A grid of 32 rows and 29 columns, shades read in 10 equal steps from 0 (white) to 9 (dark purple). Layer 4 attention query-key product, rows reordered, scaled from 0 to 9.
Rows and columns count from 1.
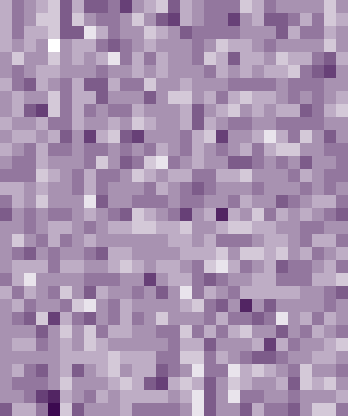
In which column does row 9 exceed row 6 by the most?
4
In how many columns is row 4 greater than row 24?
8
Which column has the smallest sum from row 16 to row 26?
16
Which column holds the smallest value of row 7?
13
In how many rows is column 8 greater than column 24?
13
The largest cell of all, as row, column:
32, 5
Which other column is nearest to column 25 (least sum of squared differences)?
1
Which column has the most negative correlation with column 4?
20
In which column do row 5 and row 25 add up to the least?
24
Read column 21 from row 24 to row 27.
8 5 2 4
